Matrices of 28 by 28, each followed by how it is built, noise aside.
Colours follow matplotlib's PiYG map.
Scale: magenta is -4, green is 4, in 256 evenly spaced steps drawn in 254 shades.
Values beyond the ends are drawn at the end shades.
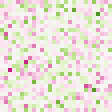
repeating rows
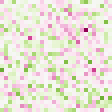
Toeplitz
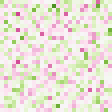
Hankel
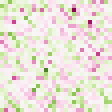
Toeplitz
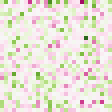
low rank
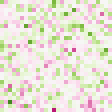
Toeplitz
